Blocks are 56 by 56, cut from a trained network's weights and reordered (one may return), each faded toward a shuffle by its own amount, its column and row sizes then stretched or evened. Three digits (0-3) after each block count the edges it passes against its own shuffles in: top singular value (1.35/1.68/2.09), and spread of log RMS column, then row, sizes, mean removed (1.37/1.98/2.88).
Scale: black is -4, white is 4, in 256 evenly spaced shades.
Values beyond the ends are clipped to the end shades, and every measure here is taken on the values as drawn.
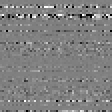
2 0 3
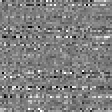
2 0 3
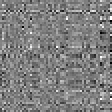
3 2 2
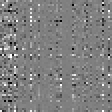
1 3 2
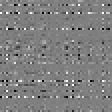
2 2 3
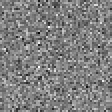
1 1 0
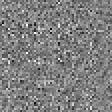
2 2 1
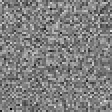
2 0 0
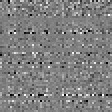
1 1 3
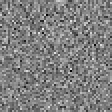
1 0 0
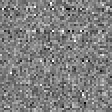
2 1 1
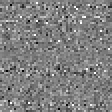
0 0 2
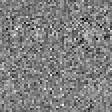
1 0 1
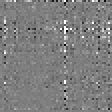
2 2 2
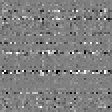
1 1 3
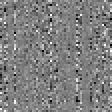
1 3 0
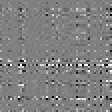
3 2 3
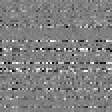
2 0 3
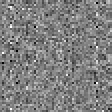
2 2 0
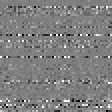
1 0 3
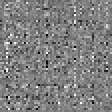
0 2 2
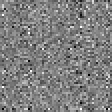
2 2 1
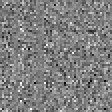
0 2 1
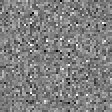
0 2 1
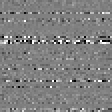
2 0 3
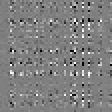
3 3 3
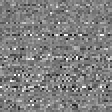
1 0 3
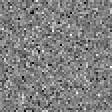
0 1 0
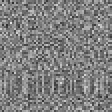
3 0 0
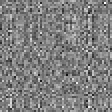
3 2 0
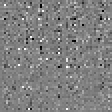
0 2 2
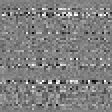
3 1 3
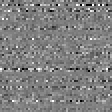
1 0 3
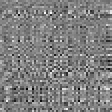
3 1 3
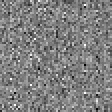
0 2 0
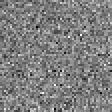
1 0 1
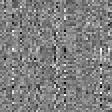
2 2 1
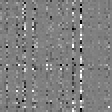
2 3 1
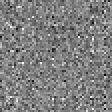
2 2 1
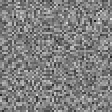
3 0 0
